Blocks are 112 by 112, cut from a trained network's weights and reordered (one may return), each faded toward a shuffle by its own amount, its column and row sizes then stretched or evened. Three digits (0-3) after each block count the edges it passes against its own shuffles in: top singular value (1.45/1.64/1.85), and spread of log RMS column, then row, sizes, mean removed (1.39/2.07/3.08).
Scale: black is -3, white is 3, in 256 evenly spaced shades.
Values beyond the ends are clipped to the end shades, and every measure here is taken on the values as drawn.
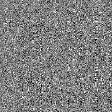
1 2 1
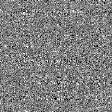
2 2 2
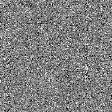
1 2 1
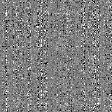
0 3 2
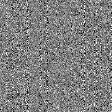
0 3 0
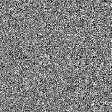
2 1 1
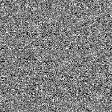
2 0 2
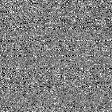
0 0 3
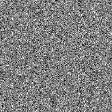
0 2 0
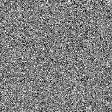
0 1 1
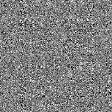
1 2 1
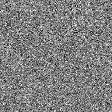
1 0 1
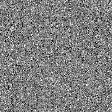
0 2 0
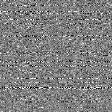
1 1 3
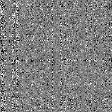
0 3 2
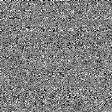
1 1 3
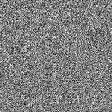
2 0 0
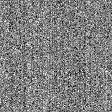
1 0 1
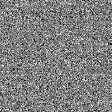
0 1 2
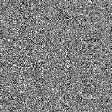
3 2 1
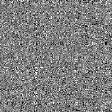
3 2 2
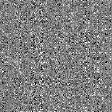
1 3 2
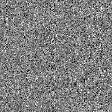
0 2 0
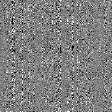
1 3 2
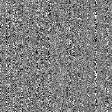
2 3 0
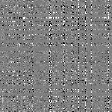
3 3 3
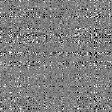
0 3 3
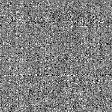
0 1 2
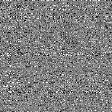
1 1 3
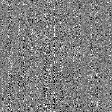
1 3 1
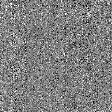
0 2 1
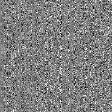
2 3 0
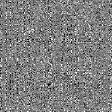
3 3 2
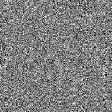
2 2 0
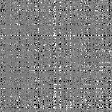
2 3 3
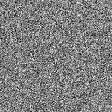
2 0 0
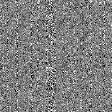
0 3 0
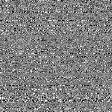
2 0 3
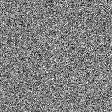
1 0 0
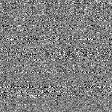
1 0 3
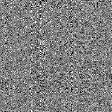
1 3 1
